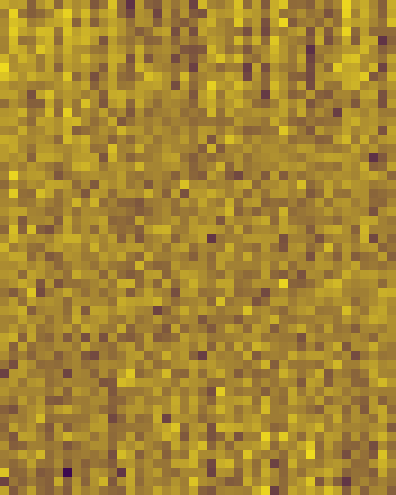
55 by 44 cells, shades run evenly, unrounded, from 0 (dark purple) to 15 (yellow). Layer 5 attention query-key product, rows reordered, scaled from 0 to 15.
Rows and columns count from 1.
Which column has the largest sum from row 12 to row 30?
2
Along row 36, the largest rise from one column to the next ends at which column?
9
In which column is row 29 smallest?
35
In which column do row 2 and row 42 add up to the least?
37
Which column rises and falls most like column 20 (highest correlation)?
30
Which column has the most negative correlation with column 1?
22
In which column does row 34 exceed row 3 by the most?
18
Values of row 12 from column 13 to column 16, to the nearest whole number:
10 11 7 11
